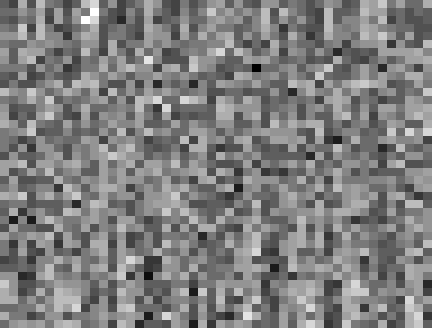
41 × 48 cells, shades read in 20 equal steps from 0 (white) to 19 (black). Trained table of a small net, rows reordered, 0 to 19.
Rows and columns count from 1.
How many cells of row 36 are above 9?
21
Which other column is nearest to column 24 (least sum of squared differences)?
30
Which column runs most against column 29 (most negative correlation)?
45
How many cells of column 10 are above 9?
22
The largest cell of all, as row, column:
9, 29
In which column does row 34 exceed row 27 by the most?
31
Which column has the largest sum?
4
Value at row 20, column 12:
7
